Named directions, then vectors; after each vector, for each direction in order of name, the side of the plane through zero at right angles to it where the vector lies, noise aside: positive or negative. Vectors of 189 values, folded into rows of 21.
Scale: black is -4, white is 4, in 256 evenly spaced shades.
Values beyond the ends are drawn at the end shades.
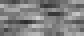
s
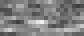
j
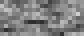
negative, positive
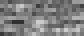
positive, positive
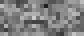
negative, positive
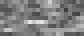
positive, negative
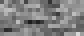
negative, positive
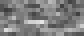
positive, negative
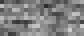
positive, positive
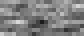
negative, negative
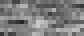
positive, positive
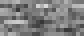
negative, negative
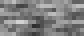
negative, negative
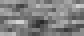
negative, negative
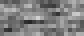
negative, positive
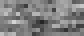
negative, negative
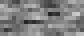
negative, positive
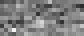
positive, positive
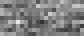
negative, negative
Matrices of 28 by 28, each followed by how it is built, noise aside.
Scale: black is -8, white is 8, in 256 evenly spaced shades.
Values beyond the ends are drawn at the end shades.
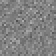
Hankel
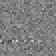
uneven rows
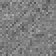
Hankel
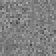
block diagonal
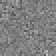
block diagonal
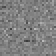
uneven rows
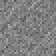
Hankel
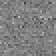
uneven rows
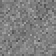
Hankel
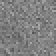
Toeplitz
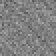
Toeplitz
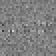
uneven rows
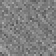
Toeplitz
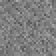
Toeplitz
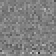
uneven rows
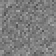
Hankel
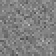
Toeplitz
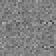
uneven rows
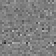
uneven rows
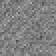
Hankel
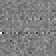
uneven rows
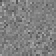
block diagonal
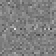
uneven rows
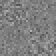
block diagonal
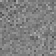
block diagonal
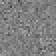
block diagonal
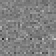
uneven rows
